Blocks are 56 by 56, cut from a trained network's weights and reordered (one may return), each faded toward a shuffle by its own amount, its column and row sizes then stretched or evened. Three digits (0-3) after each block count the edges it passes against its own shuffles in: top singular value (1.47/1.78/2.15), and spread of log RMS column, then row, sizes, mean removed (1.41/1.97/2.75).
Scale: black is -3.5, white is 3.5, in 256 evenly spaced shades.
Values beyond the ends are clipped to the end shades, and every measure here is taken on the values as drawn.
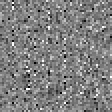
0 2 0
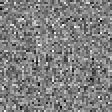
0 1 1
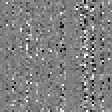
1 3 0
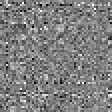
2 2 2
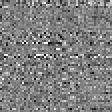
2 1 3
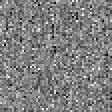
0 1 0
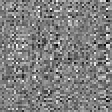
3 2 2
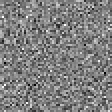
2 0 0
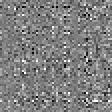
2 3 2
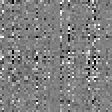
2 3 2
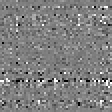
1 1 3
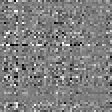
0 2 3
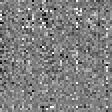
1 2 2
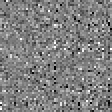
0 1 1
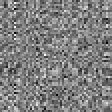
3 2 0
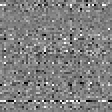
2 1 3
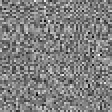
3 0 0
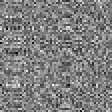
3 1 2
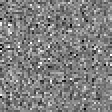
0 2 1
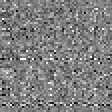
2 0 2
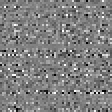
1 1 3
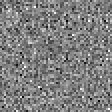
2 0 0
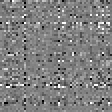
2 2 3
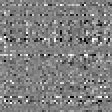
2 2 3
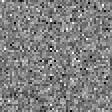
1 0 1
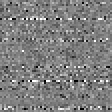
1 0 3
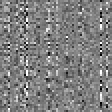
3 3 0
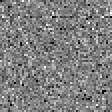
0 0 0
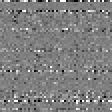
2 0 3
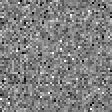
0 0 0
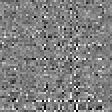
3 2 2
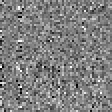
1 2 1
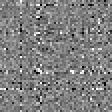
2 2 2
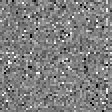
0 1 0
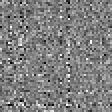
2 2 2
